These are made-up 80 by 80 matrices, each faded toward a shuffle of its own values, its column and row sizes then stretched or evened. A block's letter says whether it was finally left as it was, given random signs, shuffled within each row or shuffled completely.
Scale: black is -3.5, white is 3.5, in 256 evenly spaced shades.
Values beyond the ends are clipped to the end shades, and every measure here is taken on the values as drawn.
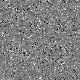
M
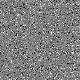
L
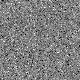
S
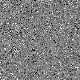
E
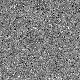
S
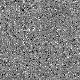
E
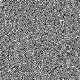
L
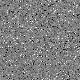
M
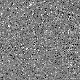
L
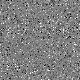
E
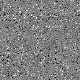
L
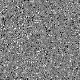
E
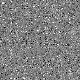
E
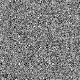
E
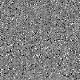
L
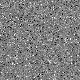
M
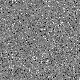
S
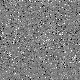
M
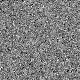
S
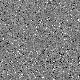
M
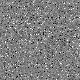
M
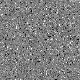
L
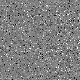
L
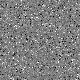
M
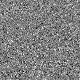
M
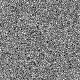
S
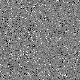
L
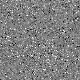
E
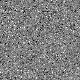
M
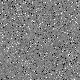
S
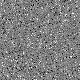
S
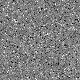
S
